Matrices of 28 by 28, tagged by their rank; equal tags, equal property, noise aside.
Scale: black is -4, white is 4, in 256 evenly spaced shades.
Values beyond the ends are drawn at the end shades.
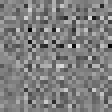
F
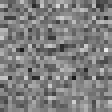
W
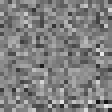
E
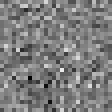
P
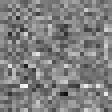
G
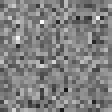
P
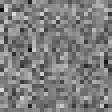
P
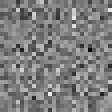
G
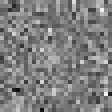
E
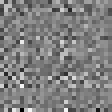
F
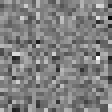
W
